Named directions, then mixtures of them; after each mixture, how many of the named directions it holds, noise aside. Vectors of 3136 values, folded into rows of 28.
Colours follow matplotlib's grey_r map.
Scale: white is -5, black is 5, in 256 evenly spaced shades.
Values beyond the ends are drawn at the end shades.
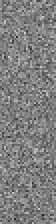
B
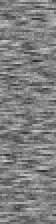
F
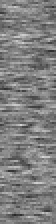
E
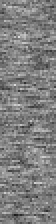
two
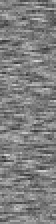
one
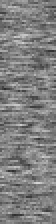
one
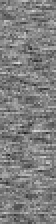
three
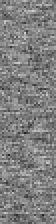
three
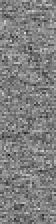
two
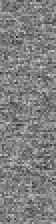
three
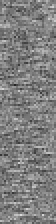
three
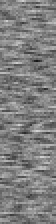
two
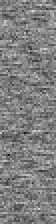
two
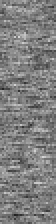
two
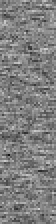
two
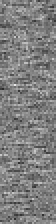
three
